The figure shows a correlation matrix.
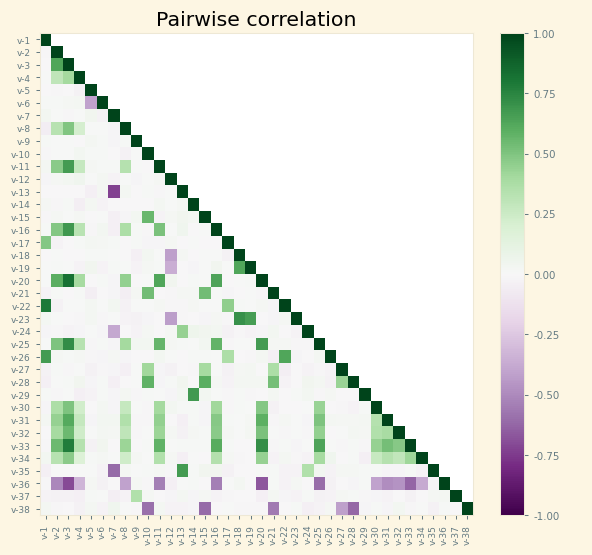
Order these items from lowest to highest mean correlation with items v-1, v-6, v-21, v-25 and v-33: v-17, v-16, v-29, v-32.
v-29, v-17, v-32, v-16
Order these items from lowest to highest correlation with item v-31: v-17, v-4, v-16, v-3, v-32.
v-17, v-4, v-32, v-16, v-3
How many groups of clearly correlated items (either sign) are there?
8
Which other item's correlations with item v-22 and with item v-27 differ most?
v-1
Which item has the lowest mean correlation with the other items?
v-36
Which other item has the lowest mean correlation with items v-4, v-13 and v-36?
v-7
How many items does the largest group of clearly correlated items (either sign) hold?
14
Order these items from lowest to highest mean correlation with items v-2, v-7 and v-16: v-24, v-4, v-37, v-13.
v-13, v-24, v-37, v-4
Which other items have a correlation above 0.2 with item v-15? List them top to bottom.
v-10, v-21, v-27, v-28
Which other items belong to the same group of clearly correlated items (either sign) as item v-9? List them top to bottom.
v-37
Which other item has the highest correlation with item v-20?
v-3
